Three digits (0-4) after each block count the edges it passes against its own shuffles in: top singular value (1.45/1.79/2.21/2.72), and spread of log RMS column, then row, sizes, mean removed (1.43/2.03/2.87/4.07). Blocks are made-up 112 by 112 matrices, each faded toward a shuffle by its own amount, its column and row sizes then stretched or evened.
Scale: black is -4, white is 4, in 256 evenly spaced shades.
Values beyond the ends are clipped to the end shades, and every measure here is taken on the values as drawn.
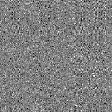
3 2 1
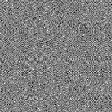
4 0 1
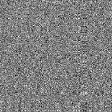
3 1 2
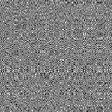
4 1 2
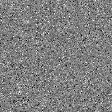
1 1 0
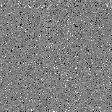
1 1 1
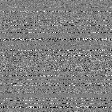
1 0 4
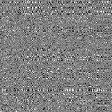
4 1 3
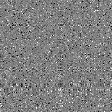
3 1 1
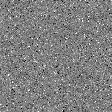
1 0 0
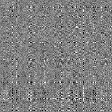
4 3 3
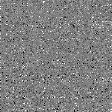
1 2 2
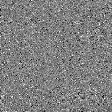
2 1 1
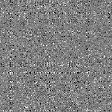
3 2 2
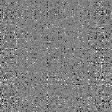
3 3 2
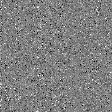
0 2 0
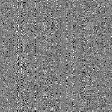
3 3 0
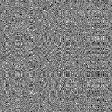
4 2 0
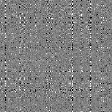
4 3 2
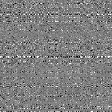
4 1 3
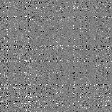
2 3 3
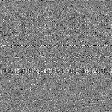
3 0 3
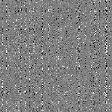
3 3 1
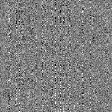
3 3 0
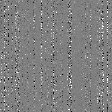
1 4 0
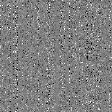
0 3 0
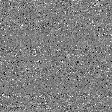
0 0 2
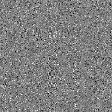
2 2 0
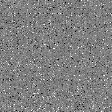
1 1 2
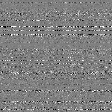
3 0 4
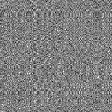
4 1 1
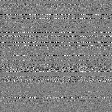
3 0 4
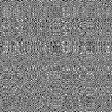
4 1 2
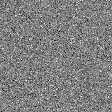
0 0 0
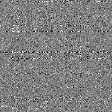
2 2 3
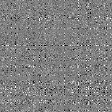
2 3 3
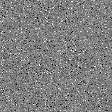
0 1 1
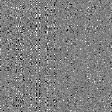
3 3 1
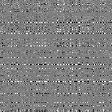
4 2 4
